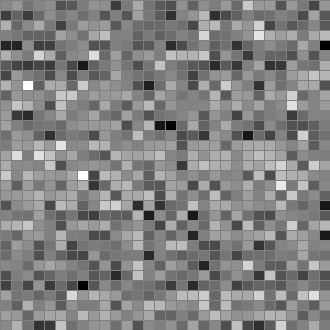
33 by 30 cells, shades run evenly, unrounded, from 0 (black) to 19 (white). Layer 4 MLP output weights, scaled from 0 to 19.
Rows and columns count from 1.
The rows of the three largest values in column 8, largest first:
18, 9, 32
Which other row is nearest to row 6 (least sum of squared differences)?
31
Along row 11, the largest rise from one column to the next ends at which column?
6
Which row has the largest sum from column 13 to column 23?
16
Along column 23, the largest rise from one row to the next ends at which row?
15
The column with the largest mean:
10
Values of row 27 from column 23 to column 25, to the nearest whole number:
16 9 7
